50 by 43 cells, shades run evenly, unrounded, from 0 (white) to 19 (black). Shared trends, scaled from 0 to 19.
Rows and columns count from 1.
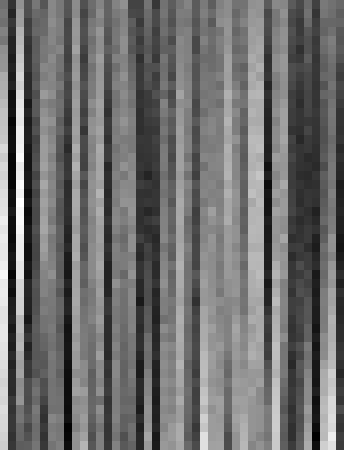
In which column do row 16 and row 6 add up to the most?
2
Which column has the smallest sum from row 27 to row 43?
1
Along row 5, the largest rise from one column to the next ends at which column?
4
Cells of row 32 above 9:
28
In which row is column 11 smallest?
50
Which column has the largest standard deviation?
3
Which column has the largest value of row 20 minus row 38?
19
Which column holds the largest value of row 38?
9
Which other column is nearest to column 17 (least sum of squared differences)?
12
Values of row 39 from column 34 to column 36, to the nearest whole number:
14 5 10
